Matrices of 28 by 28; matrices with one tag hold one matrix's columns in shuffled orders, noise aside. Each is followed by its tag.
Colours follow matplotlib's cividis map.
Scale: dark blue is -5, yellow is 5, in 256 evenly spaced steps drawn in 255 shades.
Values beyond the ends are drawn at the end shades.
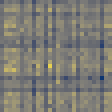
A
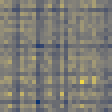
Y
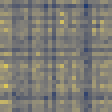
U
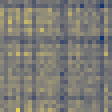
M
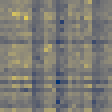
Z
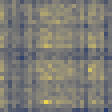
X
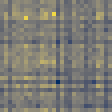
Z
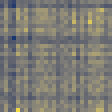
M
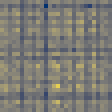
U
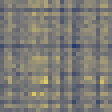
Y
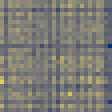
Y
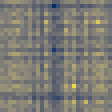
U
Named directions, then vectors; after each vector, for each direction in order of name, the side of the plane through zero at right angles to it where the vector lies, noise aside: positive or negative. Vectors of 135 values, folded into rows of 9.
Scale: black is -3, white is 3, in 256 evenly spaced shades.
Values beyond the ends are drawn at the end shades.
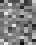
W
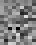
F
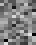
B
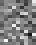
negative, negative, positive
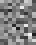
positive, positive, negative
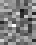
negative, positive, positive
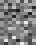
negative, negative, negative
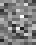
positive, negative, negative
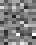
negative, positive, negative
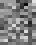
negative, negative, positive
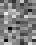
positive, positive, positive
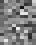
negative, negative, positive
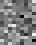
negative, positive, positive
